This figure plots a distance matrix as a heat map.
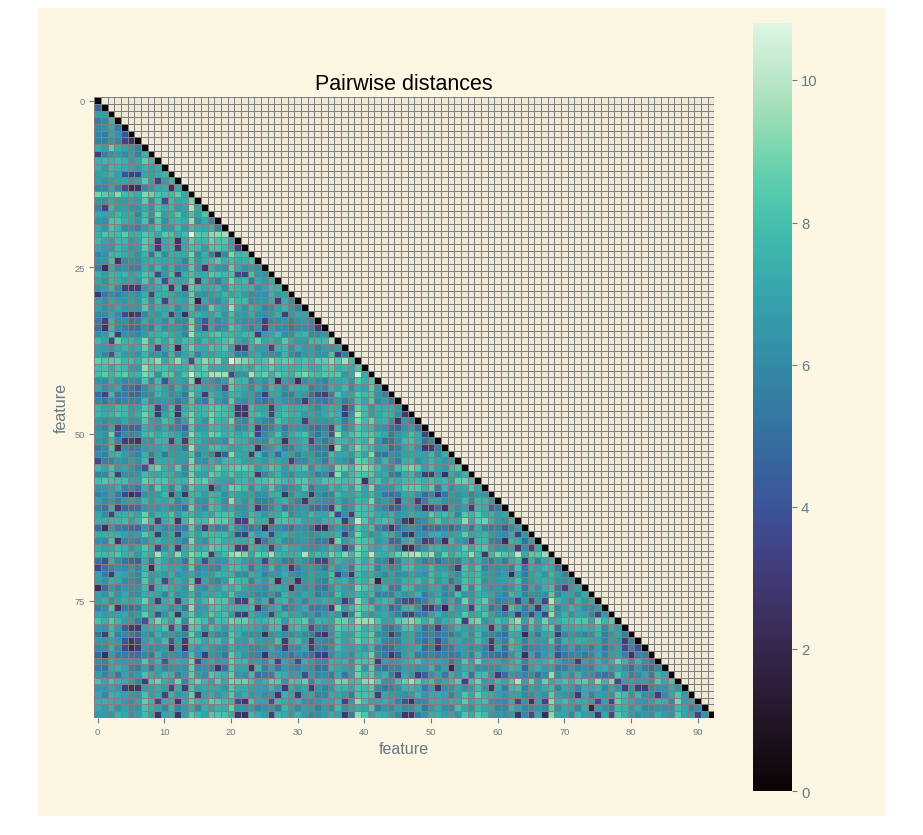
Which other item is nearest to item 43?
19
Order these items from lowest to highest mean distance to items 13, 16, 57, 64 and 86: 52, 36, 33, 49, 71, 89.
33, 49, 52, 71, 89, 36
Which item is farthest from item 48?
68
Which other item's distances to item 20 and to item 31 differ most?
60
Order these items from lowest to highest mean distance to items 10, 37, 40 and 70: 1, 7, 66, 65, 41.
65, 1, 66, 41, 7
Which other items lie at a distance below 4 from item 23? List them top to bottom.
18, 53, 85
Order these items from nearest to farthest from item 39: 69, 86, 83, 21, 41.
83, 69, 86, 21, 41
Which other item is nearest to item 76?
52
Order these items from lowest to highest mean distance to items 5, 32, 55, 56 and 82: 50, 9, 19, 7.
50, 7, 19, 9
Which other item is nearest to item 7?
87
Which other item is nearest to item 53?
85
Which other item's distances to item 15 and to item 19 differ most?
30
